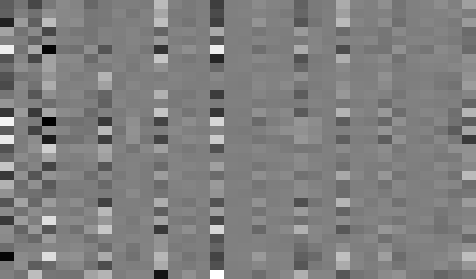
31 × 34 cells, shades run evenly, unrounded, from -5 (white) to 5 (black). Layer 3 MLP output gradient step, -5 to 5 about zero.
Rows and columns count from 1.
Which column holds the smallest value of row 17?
4
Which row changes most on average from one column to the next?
6
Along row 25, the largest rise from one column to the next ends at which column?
5
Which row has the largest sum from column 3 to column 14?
14
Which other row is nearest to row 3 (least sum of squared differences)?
13
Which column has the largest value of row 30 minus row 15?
8
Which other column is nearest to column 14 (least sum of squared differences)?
29
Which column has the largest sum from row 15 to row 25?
3
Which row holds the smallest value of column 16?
31
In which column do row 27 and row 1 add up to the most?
16
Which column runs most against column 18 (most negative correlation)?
10
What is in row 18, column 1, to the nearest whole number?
1
